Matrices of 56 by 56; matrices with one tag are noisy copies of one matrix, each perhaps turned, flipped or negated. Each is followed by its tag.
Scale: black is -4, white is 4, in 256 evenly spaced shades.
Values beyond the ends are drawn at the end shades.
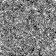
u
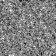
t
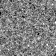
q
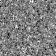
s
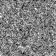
u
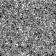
u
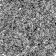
u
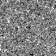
s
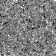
u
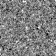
s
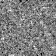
t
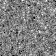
q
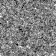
u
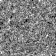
u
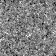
u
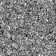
u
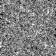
t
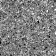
q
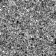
q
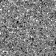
q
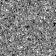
s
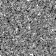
s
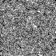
u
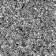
u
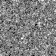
q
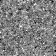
u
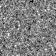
s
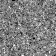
q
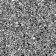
q
